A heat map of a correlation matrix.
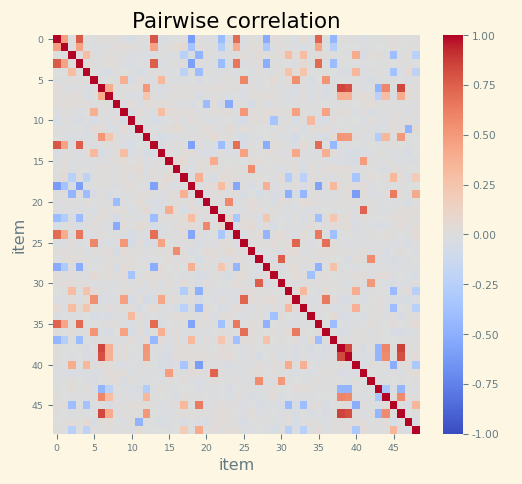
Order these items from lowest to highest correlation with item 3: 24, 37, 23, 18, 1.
18, 37, 23, 1, 24
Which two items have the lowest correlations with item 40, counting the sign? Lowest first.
19, 45
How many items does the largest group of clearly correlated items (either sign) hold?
10
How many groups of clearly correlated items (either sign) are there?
10
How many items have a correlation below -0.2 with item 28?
6
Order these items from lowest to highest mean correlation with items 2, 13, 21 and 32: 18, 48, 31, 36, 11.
18, 48, 11, 31, 36
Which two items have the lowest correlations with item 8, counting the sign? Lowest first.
23, 20
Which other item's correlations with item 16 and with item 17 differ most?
26
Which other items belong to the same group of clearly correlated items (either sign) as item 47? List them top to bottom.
11
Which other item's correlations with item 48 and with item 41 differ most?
21
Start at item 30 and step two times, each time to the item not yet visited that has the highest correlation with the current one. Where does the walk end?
42
